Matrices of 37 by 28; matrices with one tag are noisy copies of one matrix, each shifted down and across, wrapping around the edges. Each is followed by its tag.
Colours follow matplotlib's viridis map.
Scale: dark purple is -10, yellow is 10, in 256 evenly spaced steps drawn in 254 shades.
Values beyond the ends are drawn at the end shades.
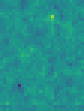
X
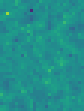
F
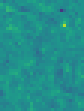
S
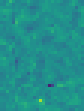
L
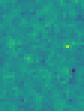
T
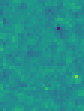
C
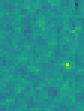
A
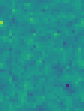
C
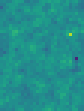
T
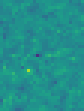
L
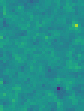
C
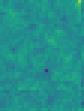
X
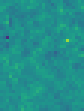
F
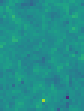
F
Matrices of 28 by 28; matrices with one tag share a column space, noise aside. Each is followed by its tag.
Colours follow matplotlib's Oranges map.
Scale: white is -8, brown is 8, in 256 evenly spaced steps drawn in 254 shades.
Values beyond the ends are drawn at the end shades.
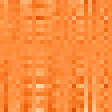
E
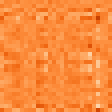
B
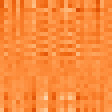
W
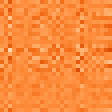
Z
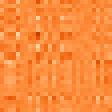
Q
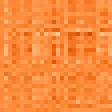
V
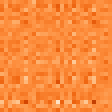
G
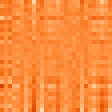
E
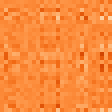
B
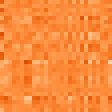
Q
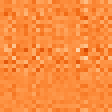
Z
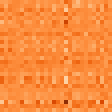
G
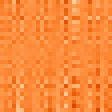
E
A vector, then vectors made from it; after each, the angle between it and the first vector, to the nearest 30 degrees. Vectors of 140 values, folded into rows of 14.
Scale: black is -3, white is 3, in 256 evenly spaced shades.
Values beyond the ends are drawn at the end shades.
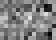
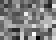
60 degrees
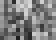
90 degrees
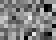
30 degrees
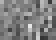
90 degrees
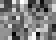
60 degrees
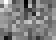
90 degrees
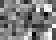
150 degrees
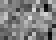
30 degrees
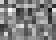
90 degrees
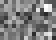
150 degrees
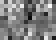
120 degrees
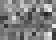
150 degrees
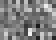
120 degrees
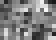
120 degrees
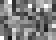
120 degrees
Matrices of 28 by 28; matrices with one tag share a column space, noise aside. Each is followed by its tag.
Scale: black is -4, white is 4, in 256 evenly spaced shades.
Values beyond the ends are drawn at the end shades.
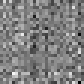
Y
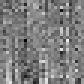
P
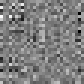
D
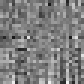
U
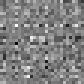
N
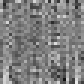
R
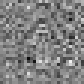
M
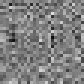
D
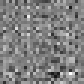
Y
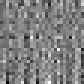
U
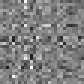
N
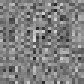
D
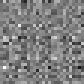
N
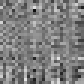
R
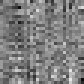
R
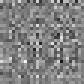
M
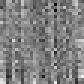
P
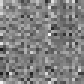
Y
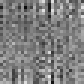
R
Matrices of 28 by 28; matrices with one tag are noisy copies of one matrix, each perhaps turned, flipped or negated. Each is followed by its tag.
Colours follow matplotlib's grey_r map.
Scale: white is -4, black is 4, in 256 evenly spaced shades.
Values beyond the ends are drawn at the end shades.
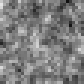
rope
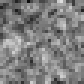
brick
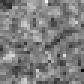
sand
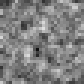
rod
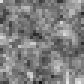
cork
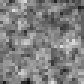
brick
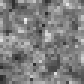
cork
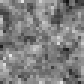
cork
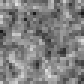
rope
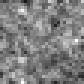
brick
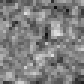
rod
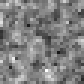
rope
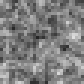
rope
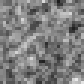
sand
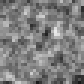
rod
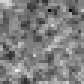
sand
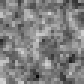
rope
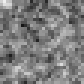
sand
